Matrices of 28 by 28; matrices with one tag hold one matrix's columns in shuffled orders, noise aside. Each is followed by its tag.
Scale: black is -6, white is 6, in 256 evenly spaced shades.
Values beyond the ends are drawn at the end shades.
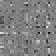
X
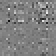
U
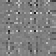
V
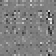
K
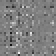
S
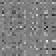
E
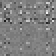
U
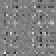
S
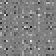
E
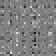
S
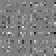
X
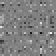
X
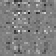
V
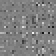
X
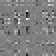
K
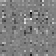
K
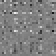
V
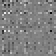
V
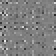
E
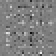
S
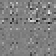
U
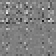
U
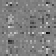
X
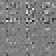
U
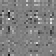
K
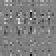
K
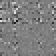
U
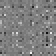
S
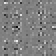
E
